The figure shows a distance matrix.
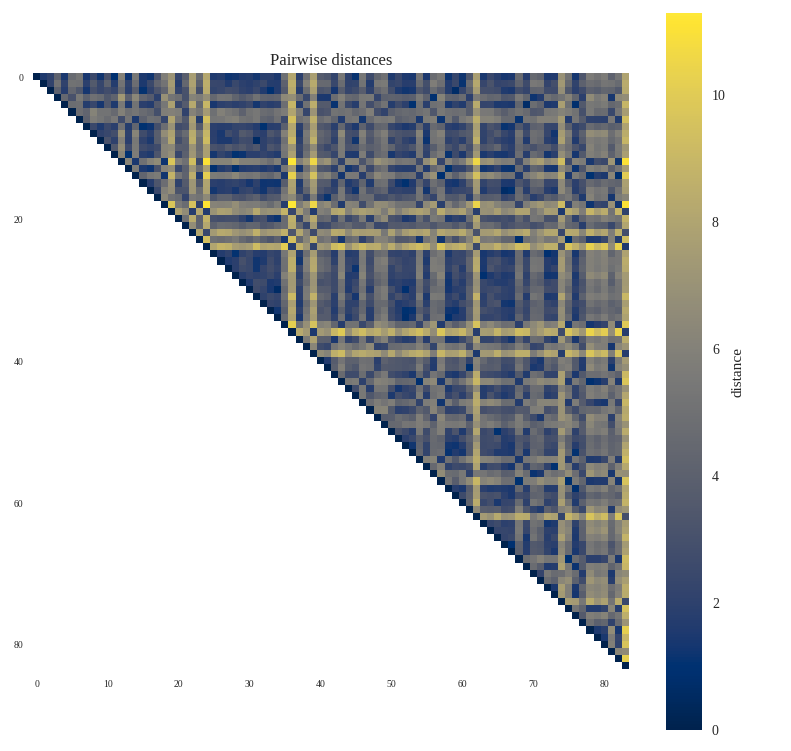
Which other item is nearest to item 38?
81
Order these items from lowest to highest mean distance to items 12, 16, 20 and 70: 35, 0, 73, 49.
0, 73, 35, 49
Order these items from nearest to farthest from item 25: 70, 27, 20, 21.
27, 20, 21, 70
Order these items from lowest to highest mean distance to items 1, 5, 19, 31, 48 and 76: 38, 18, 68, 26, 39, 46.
26, 38, 68, 46, 18, 39
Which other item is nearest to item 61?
41
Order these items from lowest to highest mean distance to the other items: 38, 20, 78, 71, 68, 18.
20, 68, 71, 38, 78, 18
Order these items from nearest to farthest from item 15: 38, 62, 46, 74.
46, 38, 74, 62
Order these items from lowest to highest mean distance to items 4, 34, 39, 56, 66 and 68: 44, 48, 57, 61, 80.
44, 61, 48, 57, 80
